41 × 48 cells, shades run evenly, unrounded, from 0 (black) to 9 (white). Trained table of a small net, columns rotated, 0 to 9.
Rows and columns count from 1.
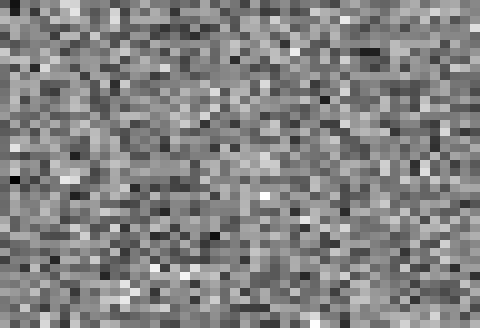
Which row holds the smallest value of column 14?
24
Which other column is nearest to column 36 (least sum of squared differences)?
37
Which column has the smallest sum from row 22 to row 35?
13
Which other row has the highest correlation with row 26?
17
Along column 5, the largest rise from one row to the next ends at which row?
40
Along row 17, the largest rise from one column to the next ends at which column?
45
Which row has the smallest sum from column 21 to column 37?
31
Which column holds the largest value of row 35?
19
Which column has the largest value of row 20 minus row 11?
12
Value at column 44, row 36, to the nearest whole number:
4
